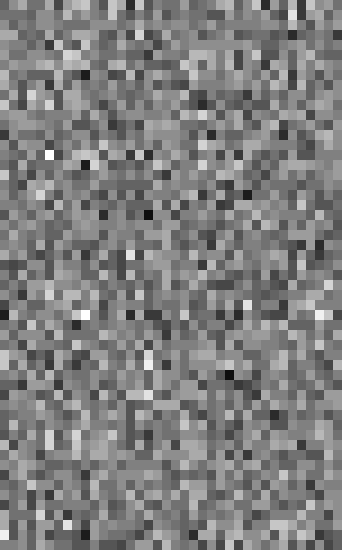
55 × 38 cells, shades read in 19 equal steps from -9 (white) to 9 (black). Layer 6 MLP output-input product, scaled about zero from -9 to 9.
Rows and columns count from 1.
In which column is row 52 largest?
8
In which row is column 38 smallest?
37
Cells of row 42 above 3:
2
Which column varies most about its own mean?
6
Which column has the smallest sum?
9
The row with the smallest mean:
7
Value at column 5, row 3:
-1
